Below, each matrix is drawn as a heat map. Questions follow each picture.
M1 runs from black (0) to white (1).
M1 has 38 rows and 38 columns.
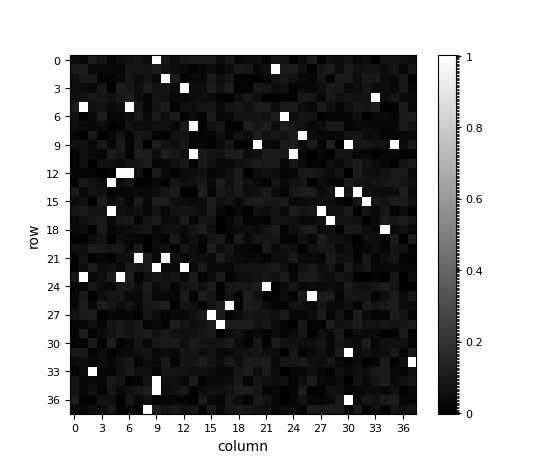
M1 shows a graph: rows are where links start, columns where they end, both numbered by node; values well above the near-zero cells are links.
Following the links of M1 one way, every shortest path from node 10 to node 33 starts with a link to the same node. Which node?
node 13
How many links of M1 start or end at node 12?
4
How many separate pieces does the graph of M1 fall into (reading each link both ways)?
4
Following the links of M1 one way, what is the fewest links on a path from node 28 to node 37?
5
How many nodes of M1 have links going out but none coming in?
5
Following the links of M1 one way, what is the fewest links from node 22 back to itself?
4
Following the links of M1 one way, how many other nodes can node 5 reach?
9
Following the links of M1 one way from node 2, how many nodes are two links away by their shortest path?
2
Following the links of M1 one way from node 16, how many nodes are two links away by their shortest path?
2
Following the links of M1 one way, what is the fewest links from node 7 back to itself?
8
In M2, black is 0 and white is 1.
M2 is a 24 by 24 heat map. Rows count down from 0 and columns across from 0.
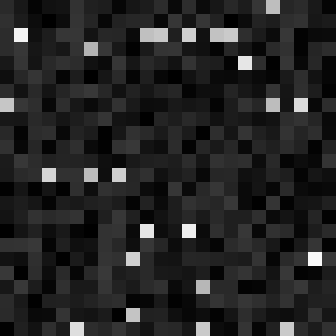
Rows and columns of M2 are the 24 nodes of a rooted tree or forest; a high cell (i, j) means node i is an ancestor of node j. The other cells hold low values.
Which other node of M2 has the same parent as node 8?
3
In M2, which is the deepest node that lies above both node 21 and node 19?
7
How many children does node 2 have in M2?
4
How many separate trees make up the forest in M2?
6
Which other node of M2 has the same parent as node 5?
20
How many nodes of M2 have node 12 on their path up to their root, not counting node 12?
3
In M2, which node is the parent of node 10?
16
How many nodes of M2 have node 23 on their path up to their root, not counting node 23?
3
